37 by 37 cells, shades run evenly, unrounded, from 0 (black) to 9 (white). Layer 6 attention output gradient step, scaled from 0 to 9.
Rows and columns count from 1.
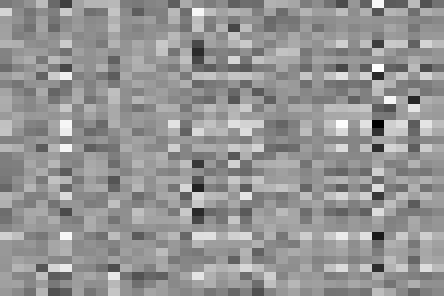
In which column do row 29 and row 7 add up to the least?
17
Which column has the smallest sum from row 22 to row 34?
32
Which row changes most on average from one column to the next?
16
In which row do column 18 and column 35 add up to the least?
13
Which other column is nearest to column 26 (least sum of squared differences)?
19
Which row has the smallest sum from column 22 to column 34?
9
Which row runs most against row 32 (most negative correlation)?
35
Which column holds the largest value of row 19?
6
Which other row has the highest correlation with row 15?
14
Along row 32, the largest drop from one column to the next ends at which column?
22
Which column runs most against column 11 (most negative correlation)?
4
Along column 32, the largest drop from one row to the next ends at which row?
10
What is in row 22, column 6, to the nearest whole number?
3
